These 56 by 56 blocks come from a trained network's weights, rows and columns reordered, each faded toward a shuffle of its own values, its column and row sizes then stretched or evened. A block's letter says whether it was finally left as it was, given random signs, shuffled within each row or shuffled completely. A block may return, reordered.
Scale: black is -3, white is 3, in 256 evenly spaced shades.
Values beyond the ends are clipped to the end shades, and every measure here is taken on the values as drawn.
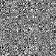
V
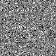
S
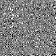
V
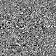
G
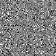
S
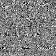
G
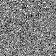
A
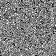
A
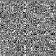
V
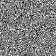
G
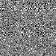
S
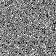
A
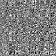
V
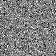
A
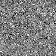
G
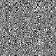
V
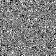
G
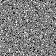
A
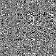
S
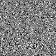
G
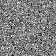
A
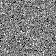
A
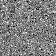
A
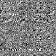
V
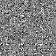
S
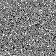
A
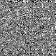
S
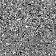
G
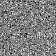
G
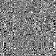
V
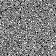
A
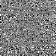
S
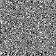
S
